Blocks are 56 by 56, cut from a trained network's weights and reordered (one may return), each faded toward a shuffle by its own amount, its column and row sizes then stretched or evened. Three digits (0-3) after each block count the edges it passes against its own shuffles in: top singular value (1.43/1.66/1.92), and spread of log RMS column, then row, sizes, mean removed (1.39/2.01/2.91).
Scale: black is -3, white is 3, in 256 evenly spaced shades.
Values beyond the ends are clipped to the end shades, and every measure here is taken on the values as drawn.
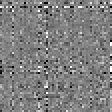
3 2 2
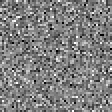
0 0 1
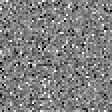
0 1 0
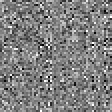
3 2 1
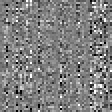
2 3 1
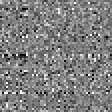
2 2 2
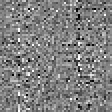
1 2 1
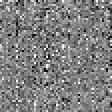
1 3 1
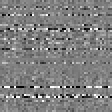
3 0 3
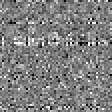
3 1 2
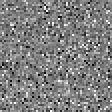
0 1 0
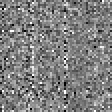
0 2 1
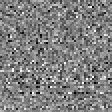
0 0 2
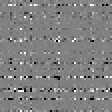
2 2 3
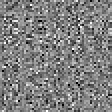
3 2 1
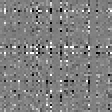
3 3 2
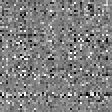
2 2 2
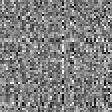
3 2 1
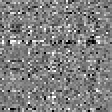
3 2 2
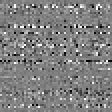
1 1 3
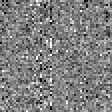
1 2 0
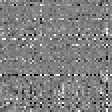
3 2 3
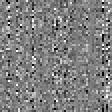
1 3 1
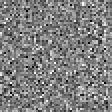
1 1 0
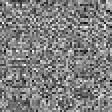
3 0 1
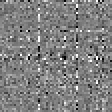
2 2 2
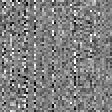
2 3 0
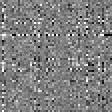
2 2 2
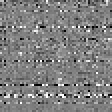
1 1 3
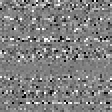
1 0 3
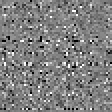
2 2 2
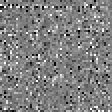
0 2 1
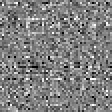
2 1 2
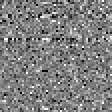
2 0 1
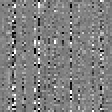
2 3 1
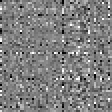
0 3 2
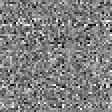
0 1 2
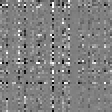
2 3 2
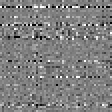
3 1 3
